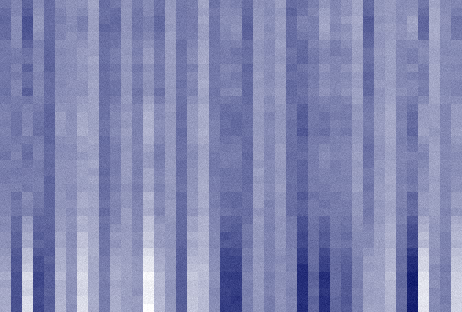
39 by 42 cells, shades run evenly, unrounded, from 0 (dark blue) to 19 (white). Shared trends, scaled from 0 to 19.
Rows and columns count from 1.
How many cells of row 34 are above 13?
7
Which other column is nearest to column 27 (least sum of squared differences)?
23
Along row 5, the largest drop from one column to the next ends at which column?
34
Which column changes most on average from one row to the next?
3
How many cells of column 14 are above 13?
12
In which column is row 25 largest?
14
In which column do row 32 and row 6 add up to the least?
28
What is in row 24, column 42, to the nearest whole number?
10
